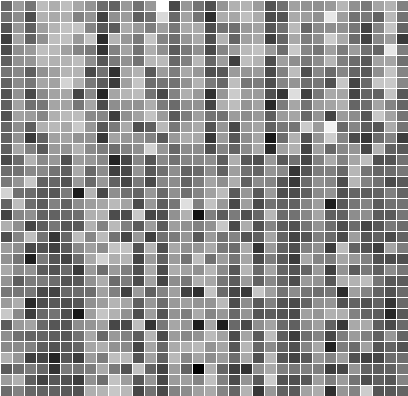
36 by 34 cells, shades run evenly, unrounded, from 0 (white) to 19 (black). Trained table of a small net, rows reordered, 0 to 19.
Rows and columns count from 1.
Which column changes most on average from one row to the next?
28
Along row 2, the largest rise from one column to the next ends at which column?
15
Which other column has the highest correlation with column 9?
18
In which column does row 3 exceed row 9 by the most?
20
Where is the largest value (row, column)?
34, 17
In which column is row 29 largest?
7
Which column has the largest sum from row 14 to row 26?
25
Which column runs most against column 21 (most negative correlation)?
12
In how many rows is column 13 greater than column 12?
13
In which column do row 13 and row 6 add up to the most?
23
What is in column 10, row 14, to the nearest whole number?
11
